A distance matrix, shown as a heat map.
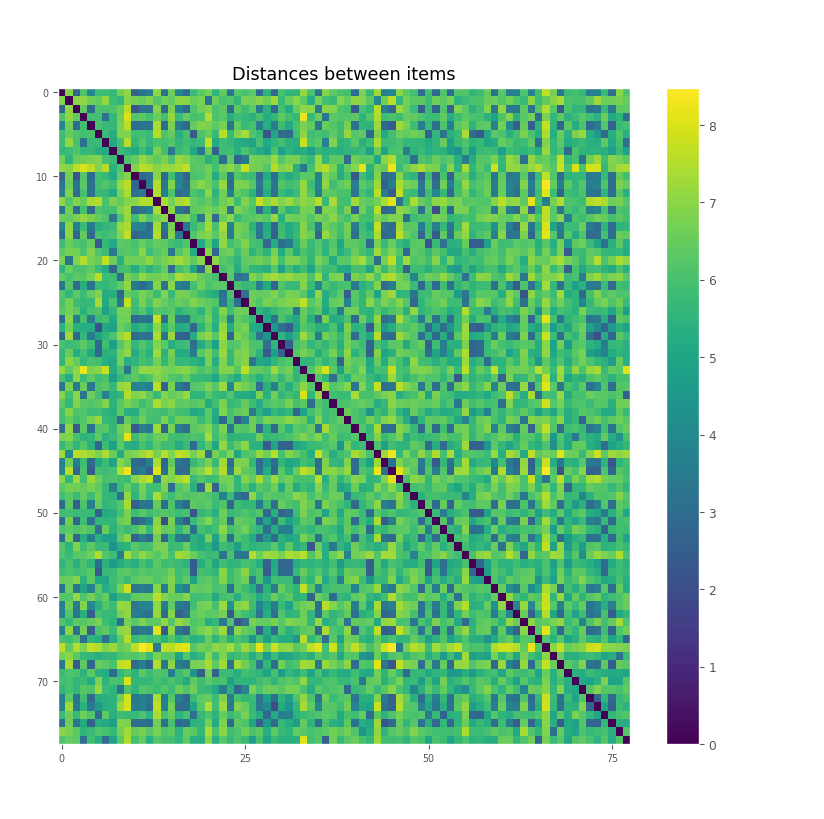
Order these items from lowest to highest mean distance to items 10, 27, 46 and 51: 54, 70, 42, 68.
68, 42, 70, 54
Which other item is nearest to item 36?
77
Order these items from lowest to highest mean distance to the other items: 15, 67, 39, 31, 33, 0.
0, 31, 67, 39, 15, 33
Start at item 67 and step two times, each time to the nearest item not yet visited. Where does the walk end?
41
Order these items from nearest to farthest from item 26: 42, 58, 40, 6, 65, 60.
58, 65, 6, 42, 60, 40
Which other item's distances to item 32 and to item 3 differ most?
38
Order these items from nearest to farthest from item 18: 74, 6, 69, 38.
74, 69, 38, 6
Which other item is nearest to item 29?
73
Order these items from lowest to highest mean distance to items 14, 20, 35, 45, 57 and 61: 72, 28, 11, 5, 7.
72, 11, 28, 5, 7
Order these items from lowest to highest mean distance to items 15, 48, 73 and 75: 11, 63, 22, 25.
11, 25, 63, 22
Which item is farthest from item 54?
66
